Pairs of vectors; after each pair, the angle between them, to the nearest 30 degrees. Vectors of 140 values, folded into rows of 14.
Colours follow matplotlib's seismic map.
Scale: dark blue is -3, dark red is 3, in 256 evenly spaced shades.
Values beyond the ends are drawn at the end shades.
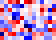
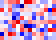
30 degrees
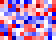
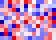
150 degrees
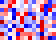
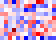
90 degrees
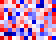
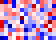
90 degrees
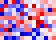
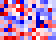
150 degrees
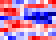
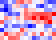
150 degrees
